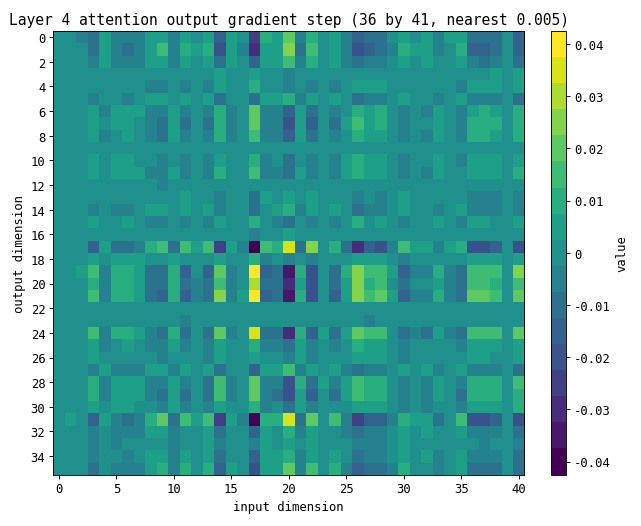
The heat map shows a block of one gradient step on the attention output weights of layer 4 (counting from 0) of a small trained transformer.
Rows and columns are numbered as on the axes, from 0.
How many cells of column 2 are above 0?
1
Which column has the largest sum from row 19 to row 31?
17
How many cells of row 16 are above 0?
1
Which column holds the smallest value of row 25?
20
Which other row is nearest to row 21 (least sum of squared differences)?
19
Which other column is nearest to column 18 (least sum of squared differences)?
30
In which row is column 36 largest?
21
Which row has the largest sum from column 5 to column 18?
24
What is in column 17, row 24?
0.035
